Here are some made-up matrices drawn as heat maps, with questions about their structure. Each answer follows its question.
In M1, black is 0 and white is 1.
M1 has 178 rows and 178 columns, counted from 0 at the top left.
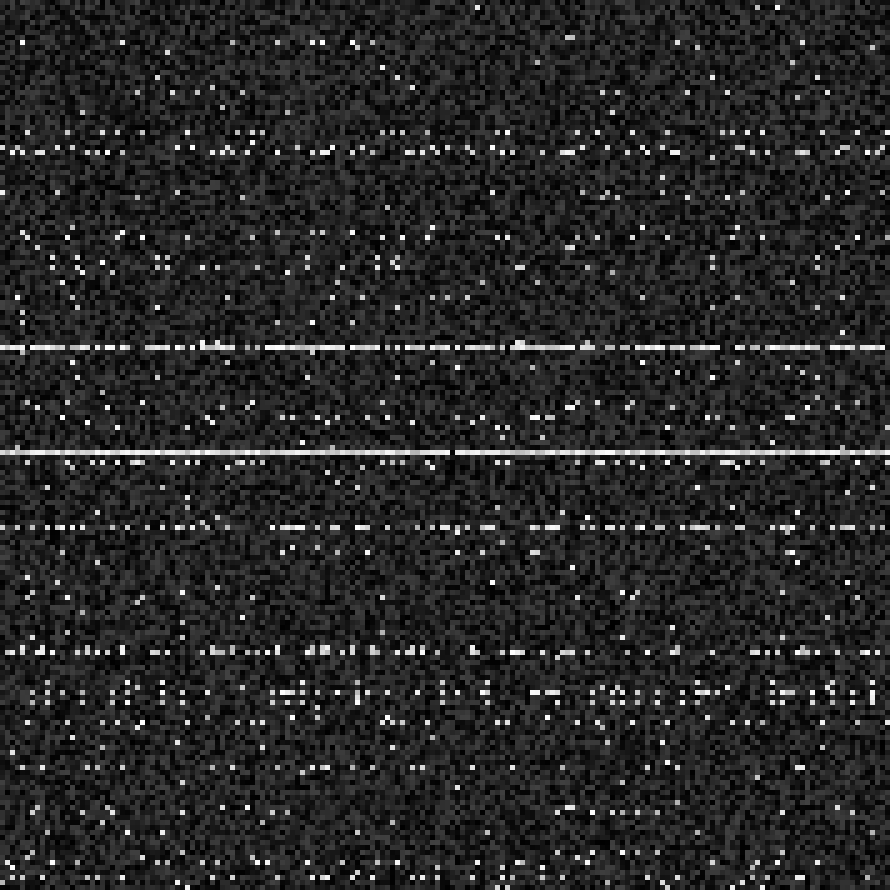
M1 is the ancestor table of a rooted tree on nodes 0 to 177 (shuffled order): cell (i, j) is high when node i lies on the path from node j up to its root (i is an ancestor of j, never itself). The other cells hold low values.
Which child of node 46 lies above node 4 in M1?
64
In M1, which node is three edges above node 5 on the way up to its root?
119
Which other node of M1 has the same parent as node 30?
172
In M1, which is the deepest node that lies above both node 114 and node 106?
69
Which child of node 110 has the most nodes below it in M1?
56
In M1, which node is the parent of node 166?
136
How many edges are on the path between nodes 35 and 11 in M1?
5
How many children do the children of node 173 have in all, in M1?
2
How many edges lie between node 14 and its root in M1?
9
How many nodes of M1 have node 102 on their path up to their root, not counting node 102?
3
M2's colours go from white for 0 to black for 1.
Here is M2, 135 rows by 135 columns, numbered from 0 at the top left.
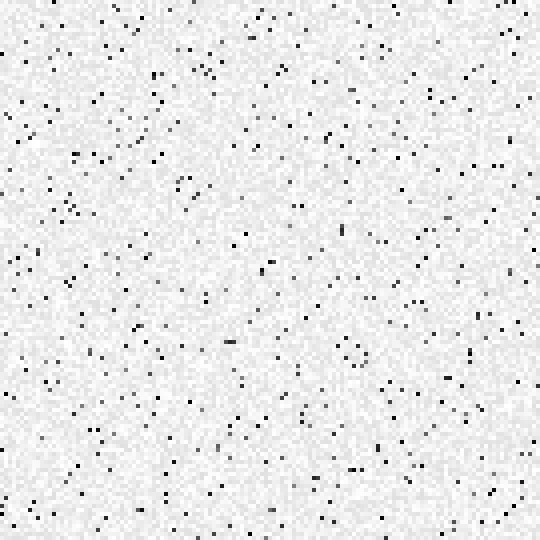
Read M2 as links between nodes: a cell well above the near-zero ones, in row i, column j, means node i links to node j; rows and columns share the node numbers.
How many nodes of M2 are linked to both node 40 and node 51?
1
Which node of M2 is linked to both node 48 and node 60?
node 49
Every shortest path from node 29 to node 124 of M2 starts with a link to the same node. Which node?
node 64
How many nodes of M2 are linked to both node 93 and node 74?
0
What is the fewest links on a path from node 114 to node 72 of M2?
4
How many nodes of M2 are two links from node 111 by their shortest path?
2
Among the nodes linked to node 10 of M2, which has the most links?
node 6
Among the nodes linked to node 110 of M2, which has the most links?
node 25
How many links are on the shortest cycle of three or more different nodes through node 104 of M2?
8
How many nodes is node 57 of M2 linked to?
5
